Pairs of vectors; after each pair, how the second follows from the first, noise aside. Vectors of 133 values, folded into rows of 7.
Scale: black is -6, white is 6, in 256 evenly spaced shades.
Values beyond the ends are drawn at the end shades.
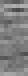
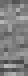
reversed, negated.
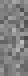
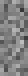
copied.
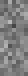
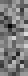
wrapped around, negated, scaled up.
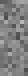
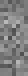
shuffled.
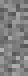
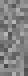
shuffled.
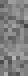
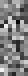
wrapped around, negated, scaled up.
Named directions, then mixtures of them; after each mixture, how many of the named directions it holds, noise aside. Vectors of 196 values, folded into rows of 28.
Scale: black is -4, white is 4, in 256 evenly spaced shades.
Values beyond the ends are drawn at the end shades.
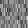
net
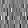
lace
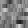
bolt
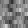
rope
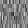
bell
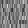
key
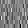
one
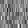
four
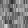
one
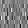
one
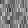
three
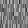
one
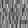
one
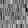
three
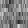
three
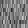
one
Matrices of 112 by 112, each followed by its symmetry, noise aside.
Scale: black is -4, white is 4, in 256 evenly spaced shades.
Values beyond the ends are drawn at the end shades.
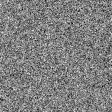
no symmetry.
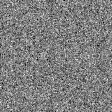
mirrored top to bottom.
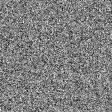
antisymmetric.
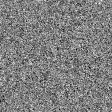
antisymmetric.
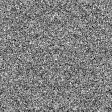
mirrored left to right.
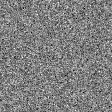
antisymmetric.
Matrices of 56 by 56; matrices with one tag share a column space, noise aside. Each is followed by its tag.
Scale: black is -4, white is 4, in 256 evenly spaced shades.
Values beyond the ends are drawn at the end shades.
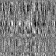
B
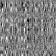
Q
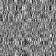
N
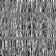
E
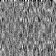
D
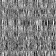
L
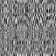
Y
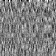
D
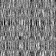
L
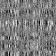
L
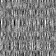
L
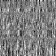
E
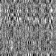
Y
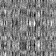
L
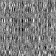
Q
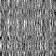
L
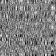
N
